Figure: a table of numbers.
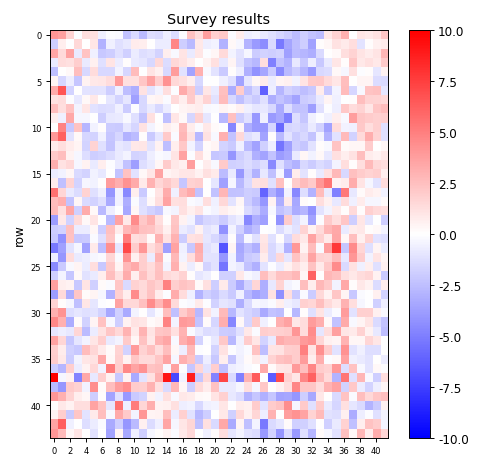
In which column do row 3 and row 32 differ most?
27
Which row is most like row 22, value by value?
24
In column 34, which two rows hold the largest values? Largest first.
16, 23
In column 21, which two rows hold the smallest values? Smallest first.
23, 25
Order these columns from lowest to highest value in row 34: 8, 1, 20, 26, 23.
26, 20, 23, 1, 8
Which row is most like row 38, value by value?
36
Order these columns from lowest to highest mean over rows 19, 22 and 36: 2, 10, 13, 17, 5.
17, 5, 13, 10, 2
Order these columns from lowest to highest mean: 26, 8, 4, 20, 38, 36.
26, 20, 4, 8, 38, 36
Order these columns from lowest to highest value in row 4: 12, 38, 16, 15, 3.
16, 38, 12, 3, 15
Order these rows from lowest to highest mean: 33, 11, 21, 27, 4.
4, 11, 21, 27, 33
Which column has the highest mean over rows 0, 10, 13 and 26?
1
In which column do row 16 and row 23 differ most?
35
